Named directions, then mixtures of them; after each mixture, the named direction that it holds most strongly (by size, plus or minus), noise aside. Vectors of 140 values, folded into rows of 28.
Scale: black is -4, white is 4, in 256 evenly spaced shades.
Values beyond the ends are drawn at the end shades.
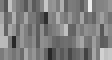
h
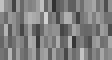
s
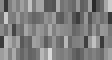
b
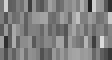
b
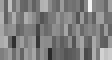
h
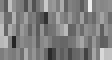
h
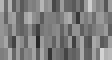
s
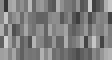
b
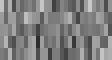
s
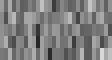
s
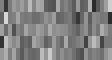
b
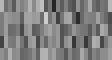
s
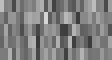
s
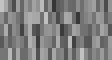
s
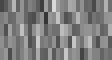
s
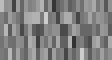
s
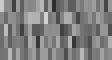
s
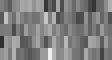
b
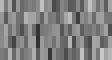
s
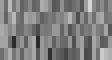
h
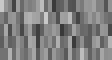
s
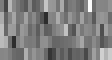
h
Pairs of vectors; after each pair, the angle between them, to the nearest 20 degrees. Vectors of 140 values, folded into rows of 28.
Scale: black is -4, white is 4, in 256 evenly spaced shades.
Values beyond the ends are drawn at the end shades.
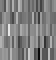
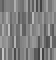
60 degrees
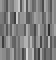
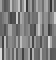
60 degrees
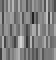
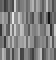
80 degrees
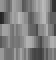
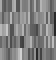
60 degrees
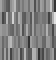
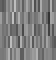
60 degrees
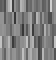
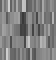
80 degrees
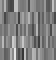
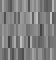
60 degrees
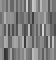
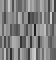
80 degrees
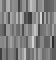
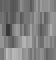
100 degrees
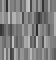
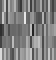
60 degrees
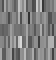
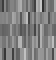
40 degrees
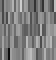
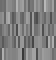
80 degrees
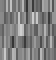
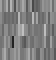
40 degrees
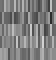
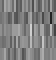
40 degrees
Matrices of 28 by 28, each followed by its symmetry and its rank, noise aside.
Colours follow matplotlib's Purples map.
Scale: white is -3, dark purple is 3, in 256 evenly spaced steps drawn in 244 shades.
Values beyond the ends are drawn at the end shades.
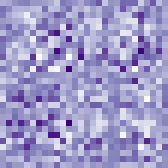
no symmetry, rank three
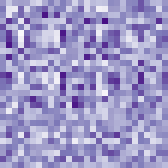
no symmetry, rank three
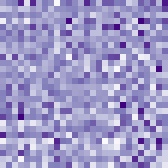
no symmetry, rank five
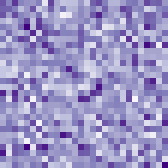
symmetric, rank five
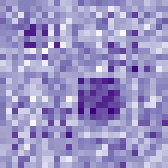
symmetric, rank five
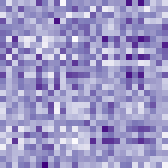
no symmetry, rank three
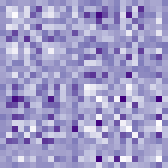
symmetric, rank three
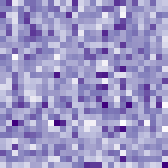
no symmetry, rank five
